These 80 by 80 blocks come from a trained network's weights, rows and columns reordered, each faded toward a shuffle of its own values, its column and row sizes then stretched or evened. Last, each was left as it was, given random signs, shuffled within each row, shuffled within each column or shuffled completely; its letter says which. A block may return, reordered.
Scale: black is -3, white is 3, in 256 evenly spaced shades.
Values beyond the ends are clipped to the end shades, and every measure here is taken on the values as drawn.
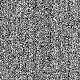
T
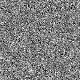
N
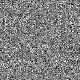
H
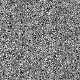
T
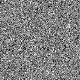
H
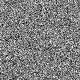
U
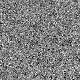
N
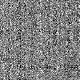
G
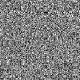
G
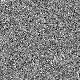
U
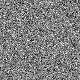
N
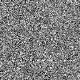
H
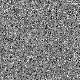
H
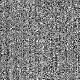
G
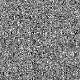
G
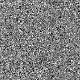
H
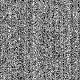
T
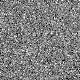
N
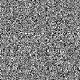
G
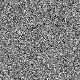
T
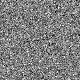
U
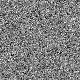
U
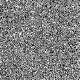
H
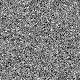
U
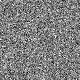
U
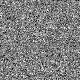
N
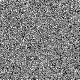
N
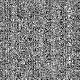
G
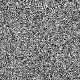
N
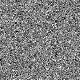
H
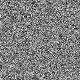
N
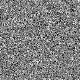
H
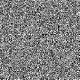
G
